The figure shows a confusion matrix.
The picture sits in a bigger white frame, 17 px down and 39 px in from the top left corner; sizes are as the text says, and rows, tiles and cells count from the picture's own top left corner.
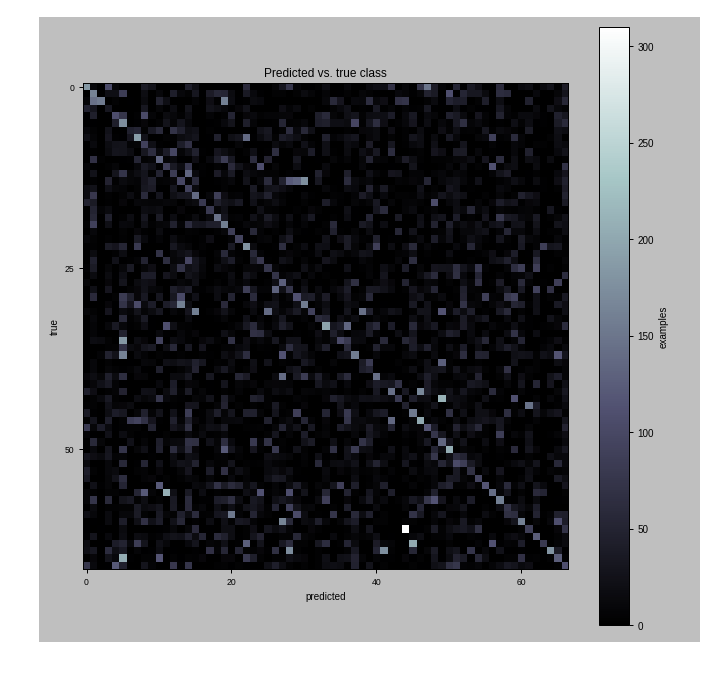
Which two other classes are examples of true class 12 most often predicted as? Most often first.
14, 5
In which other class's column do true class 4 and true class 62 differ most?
8
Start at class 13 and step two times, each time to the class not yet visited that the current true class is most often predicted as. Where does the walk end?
7
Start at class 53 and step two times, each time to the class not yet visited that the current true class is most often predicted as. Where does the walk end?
1
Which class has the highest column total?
5
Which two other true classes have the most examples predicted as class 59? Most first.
43, 29
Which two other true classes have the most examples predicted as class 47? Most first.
0, 57
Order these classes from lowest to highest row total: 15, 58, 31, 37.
58, 15, 37, 31
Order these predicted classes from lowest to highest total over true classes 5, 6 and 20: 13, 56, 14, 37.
56, 14, 13, 37
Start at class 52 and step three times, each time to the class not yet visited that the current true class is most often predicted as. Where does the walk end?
57
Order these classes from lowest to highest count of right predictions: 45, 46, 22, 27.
27, 45, 22, 46
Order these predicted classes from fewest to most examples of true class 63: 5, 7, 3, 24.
3, 24, 5, 7
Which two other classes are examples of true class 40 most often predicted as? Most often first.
27, 30
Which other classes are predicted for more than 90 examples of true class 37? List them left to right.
5, 27, 65
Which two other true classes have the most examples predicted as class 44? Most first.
61, 2
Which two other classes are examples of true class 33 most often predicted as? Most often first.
36, 11
